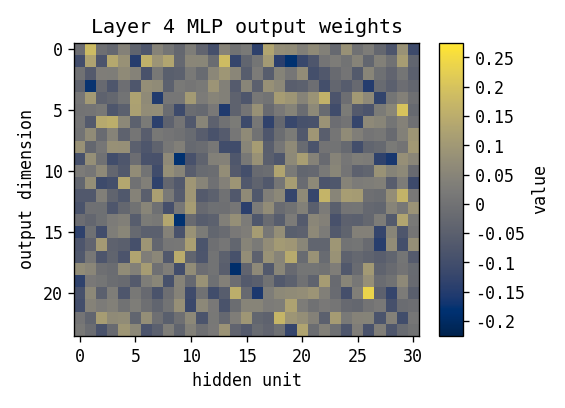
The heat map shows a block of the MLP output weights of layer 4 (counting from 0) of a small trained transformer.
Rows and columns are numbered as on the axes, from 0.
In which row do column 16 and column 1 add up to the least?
3
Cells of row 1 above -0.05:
23
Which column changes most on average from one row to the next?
19
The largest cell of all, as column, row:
26, 20
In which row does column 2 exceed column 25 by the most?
6
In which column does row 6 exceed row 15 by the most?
2
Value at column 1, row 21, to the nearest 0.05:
0.05
